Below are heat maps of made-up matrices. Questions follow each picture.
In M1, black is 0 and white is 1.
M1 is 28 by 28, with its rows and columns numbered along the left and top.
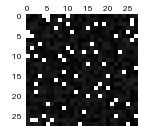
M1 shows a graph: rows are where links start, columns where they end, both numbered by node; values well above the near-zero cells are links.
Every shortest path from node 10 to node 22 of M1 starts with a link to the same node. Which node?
node 0
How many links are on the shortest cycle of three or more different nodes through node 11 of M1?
7
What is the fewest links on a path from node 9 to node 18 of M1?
2
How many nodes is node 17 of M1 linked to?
3
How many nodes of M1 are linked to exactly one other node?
6
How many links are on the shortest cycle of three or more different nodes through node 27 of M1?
4
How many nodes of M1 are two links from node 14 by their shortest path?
3
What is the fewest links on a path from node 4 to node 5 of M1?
2
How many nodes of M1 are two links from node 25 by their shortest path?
5
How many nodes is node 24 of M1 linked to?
1
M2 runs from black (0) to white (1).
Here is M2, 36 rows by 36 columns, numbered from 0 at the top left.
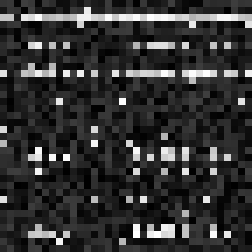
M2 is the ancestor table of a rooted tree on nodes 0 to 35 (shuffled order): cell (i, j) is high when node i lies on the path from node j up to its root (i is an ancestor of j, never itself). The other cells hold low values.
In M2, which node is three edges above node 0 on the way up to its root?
28
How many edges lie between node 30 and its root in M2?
8
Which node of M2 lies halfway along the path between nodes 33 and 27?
3
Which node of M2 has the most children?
2
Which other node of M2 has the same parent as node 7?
4
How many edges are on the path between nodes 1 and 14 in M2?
2
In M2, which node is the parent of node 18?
20
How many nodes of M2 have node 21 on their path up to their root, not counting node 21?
6
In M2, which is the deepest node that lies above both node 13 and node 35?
10
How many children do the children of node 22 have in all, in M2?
3
